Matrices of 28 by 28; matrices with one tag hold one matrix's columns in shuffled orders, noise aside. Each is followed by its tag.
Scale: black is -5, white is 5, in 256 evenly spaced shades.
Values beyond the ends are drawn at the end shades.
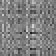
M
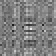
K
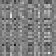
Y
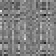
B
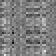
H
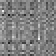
B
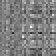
M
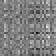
M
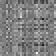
Y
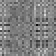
K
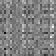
M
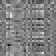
Y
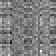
H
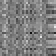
M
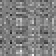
H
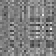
K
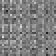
M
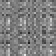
H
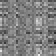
H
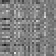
Y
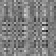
K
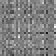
M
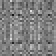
B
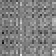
H
